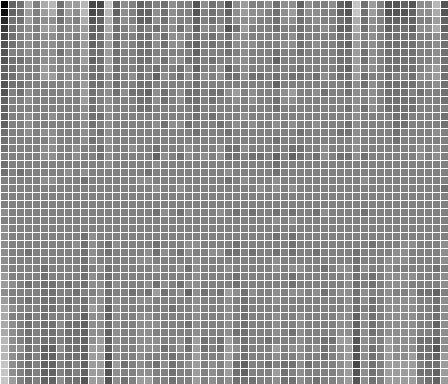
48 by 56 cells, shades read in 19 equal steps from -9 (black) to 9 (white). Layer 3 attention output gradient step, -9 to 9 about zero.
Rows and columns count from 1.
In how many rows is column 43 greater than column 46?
4
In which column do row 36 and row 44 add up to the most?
1
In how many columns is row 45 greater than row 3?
23
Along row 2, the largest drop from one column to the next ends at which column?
12
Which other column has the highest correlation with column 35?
46
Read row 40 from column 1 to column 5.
3 0 0 -1 0
